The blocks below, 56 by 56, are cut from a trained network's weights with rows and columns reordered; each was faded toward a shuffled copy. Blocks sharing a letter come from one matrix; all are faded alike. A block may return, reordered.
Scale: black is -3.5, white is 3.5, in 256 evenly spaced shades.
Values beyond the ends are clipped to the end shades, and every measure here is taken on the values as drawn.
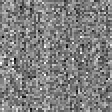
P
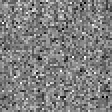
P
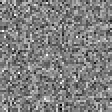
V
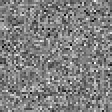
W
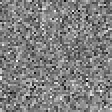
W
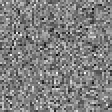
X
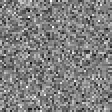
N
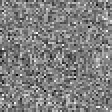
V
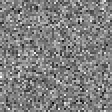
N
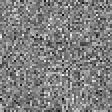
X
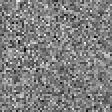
N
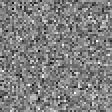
N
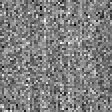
P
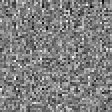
X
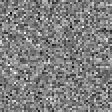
N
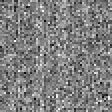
P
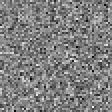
V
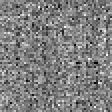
P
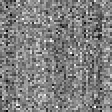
P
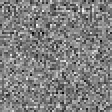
N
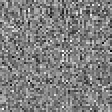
X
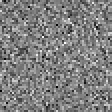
V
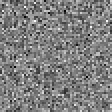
W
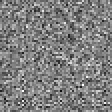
X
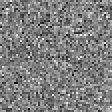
W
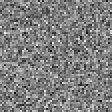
N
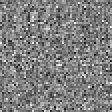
V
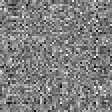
V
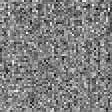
P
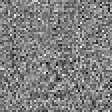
V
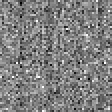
P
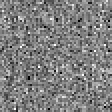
P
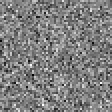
W
